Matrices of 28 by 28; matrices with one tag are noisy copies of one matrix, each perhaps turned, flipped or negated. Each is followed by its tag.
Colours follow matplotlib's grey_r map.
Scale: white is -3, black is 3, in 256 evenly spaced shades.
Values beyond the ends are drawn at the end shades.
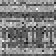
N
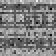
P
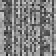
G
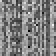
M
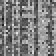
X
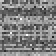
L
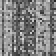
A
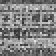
P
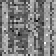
N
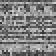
G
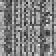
G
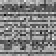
G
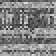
N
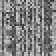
G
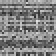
L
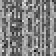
M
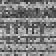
X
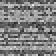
M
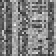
N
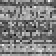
A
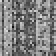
A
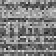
X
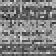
A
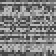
G
